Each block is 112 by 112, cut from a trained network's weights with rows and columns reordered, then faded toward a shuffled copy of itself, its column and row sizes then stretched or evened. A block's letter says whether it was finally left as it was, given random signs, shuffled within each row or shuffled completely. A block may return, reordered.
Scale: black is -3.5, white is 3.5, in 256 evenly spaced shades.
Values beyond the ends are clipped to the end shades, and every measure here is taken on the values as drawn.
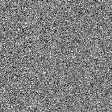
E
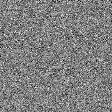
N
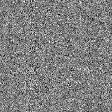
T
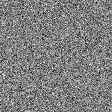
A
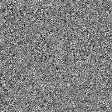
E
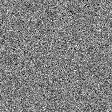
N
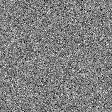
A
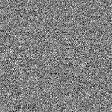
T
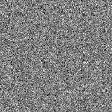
T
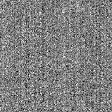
T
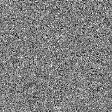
E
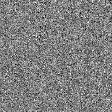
E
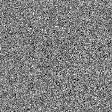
E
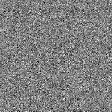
T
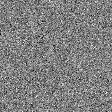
N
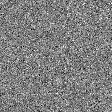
N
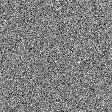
A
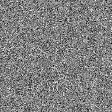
E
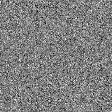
E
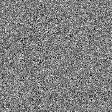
E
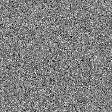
E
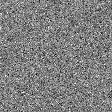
A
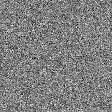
A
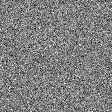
A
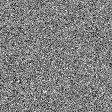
A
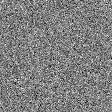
A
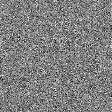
E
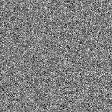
T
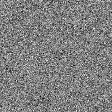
N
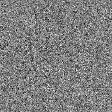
E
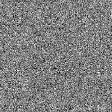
T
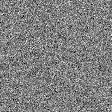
A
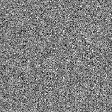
T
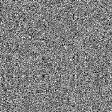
T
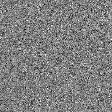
E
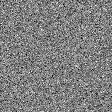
A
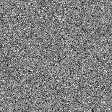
N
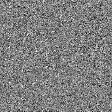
E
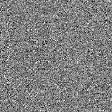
T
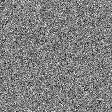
A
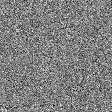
N
